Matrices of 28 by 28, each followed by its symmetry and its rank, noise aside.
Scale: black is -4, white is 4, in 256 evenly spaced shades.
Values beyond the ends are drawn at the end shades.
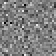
no symmetry, rank six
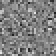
antisymmetric, rank six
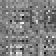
no symmetry, rank four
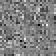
antisymmetric, rank six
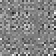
symmetric, rank three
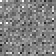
symmetric, rank four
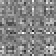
no symmetry, rank three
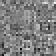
antisymmetric, rank six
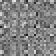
symmetric, rank three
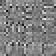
no symmetry, rank four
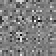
antisymmetric, rank four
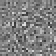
symmetric, rank six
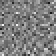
no symmetry, rank six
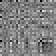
symmetric, rank three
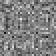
no symmetry, rank six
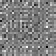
symmetric, rank four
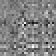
no symmetry, rank three
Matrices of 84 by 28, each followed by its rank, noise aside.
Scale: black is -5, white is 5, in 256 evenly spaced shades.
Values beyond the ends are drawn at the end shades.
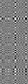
one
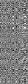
four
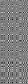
one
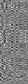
three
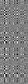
one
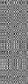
two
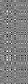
two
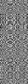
three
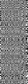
three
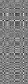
one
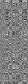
three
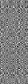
four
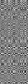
two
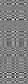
one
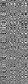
two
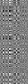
one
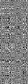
four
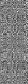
six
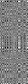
two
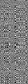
four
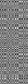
one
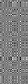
two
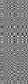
one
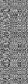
four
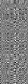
three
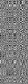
three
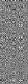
four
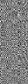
four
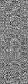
six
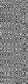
four
